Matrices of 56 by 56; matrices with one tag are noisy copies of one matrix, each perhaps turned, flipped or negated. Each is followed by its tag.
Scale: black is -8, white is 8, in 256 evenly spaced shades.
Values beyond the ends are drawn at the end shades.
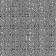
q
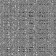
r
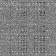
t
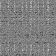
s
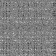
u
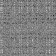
u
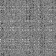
q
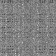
u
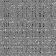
r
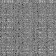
u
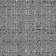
q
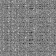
r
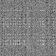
t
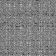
q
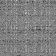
q
